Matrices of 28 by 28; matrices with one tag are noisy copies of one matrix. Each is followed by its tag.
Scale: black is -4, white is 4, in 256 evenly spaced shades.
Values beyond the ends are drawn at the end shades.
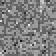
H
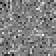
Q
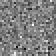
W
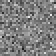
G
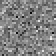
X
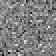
X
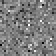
H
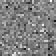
W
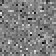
H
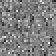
Q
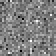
Q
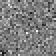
X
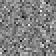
H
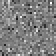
X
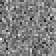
Q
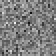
X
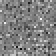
W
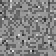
Q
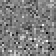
W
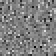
Q
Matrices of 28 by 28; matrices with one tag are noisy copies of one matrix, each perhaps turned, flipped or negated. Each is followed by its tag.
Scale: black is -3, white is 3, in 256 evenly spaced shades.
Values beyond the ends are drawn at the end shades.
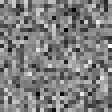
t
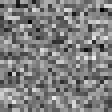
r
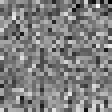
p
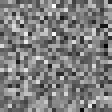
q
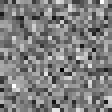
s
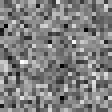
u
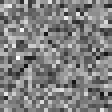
t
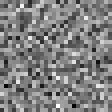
q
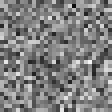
u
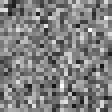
r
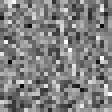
r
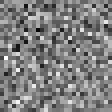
q
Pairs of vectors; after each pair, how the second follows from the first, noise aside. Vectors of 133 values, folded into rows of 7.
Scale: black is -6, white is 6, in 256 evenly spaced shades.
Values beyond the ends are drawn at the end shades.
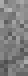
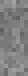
wrapped around, negated, shrunk.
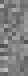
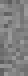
wrapped around, negated, shrunk.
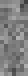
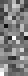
reversed, negated, scaled up.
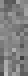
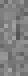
wrapped around, negated, shrunk.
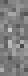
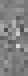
reversed, partly zeroed.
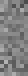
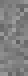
wrapped around, negated, shrunk.
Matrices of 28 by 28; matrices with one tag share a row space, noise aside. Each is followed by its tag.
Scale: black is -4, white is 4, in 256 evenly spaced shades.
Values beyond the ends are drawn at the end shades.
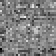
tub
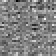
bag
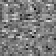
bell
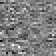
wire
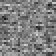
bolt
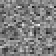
bell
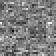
wire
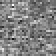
wire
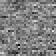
bag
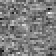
wire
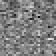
bell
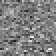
bell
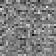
tub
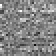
tub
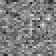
bell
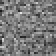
tub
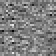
wire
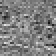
bolt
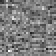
wire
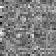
tub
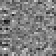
bolt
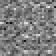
bell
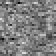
wire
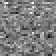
bell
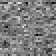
bolt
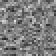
bell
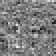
bag
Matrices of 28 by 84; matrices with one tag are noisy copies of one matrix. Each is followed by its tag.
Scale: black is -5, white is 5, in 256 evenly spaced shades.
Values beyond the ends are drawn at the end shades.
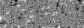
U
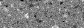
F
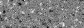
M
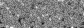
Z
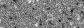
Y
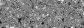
Z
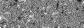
U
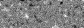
F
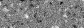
F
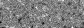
Z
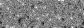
Z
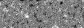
F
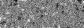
U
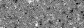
Y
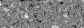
F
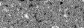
F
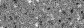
Y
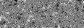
U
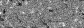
M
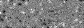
M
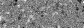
U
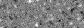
Y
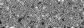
Z
